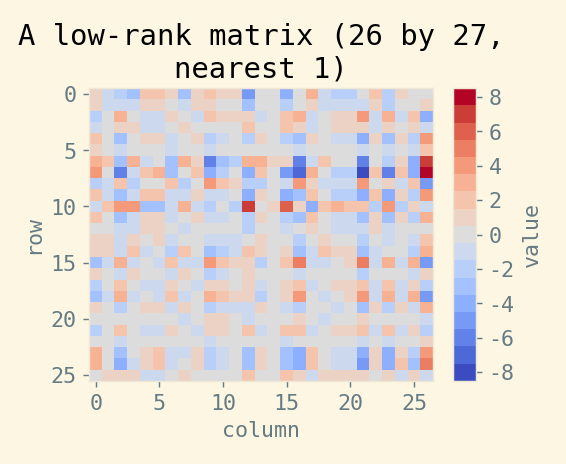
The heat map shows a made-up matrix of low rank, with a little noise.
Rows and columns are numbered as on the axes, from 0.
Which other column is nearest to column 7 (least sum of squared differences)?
3
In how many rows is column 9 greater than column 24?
10
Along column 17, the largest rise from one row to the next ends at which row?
11
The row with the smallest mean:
7
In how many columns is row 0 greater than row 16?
13
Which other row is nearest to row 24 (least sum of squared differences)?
23
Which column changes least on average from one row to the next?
14
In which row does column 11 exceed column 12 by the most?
0
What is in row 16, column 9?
-2
